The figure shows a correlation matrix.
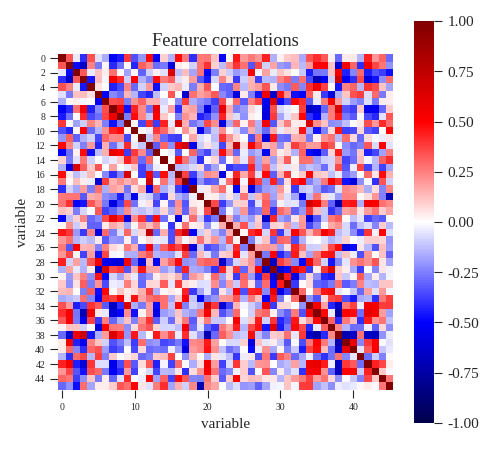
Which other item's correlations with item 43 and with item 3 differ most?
38
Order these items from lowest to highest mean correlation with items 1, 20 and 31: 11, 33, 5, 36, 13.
13, 33, 11, 5, 36
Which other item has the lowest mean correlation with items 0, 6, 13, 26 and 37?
5
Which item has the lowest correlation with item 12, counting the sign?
18
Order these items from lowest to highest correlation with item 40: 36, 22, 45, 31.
31, 22, 45, 36
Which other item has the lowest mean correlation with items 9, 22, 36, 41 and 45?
19
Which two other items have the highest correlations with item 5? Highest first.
28, 30
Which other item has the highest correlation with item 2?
15
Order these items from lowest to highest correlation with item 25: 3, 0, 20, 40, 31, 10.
10, 3, 40, 20, 0, 31
